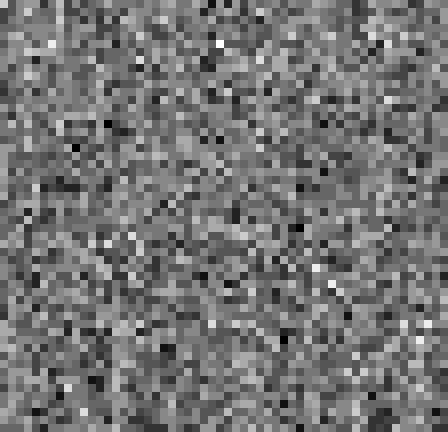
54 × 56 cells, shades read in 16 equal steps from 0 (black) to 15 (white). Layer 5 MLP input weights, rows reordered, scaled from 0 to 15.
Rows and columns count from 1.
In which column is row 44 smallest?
21
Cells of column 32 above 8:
13
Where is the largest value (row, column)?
6, 28
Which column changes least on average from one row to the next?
15
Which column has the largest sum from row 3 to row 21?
4
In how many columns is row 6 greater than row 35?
29
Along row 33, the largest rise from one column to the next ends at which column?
36
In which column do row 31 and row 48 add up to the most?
45
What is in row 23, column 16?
11
